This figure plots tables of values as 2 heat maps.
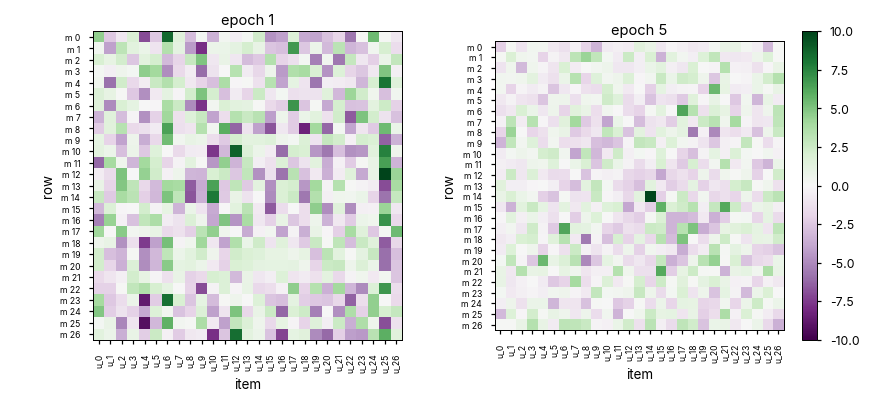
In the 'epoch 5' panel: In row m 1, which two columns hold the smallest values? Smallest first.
u_15, u_4
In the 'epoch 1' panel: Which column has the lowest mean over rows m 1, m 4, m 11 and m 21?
u_9
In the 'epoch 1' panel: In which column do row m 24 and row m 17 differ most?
u_10
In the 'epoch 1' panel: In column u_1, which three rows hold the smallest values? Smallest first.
m 4, m 6, m 1
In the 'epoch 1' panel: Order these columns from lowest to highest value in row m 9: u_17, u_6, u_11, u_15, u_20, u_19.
u_11, u_19, u_17, u_15, u_20, u_6
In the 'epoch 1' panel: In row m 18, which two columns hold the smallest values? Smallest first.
u_4, u_25
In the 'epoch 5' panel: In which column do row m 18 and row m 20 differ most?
u_17
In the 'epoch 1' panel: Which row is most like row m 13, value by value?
m 14
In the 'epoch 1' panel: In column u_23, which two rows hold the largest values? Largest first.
m 7, m 25
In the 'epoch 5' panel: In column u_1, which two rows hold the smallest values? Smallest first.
m 15, m 4
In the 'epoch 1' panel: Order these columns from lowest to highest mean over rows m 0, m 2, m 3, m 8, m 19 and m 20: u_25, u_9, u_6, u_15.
u_15, u_25, u_9, u_6
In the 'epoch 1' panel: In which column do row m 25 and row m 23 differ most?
u_25
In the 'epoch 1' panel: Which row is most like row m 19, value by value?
m 20
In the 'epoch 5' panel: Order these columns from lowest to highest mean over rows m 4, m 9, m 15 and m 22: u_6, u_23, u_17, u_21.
u_6, u_23, u_17, u_21
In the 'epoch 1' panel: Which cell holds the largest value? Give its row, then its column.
m 12, u_25
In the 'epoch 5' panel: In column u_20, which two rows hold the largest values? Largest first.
m 4, m 20
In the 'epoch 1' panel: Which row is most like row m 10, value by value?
m 26
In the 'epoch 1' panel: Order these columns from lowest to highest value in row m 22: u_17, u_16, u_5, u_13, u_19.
u_16, u_13, u_5, u_19, u_17
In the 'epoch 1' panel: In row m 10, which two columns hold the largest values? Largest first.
u_12, u_25
